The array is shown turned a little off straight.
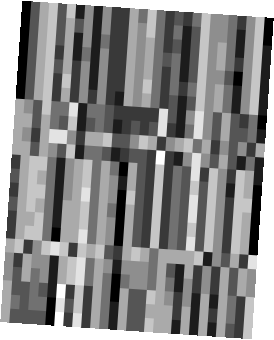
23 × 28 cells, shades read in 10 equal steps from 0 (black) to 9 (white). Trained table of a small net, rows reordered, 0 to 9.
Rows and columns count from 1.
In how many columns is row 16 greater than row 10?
13
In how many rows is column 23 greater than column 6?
11
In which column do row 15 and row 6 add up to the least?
28
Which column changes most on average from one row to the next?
6
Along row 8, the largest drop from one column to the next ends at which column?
8
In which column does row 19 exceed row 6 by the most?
9
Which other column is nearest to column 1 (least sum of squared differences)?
25
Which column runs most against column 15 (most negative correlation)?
17
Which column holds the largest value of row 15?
21
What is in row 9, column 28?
1
